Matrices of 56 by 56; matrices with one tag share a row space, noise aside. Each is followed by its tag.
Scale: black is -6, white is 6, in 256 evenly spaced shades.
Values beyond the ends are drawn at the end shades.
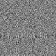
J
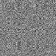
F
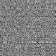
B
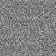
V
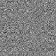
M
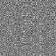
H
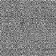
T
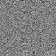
H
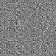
F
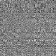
B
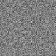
H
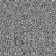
H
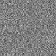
M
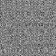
V
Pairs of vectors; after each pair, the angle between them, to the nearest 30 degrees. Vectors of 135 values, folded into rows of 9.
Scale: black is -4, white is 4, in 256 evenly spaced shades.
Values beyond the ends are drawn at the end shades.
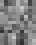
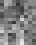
150 degrees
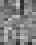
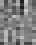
30 degrees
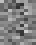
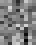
90 degrees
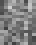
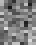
150 degrees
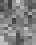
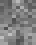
30 degrees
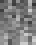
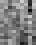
150 degrees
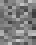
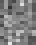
60 degrees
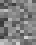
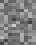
120 degrees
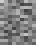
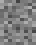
60 degrees
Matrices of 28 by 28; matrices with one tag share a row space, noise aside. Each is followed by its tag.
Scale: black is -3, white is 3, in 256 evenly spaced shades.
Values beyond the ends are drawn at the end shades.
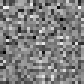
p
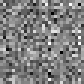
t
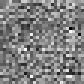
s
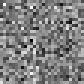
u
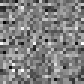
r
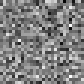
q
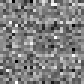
t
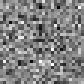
p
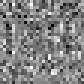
t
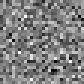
t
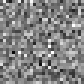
t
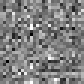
t
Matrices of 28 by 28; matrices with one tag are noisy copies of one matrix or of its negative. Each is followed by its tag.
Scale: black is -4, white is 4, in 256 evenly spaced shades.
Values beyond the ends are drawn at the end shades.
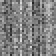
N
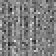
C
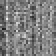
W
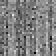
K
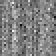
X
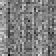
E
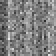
E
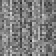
N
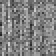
C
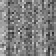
E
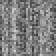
X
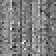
N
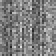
N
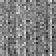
K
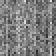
K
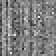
C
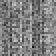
N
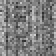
W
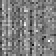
C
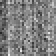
E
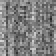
W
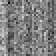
E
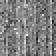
K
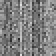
N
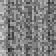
E
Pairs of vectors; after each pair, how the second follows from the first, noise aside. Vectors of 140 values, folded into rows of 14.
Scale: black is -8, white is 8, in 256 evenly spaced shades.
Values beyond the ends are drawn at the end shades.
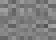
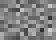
wrapped around, scaled up.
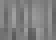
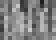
reversed, scaled up.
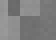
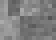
copied.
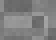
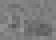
wrapped around, partly zeroed.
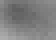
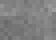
wrapped around, shrunk.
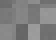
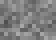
shuffled.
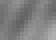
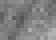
copied.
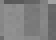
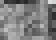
scaled up.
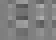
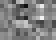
scaled up.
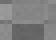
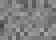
shuffled.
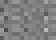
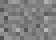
copied.
